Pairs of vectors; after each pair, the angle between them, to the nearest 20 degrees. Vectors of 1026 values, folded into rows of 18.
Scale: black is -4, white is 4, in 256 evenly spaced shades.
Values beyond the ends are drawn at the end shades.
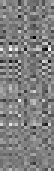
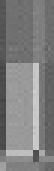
80 degrees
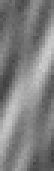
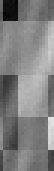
60 degrees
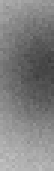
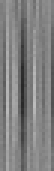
80 degrees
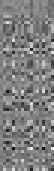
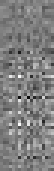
80 degrees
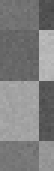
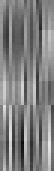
80 degrees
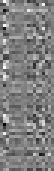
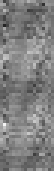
140 degrees
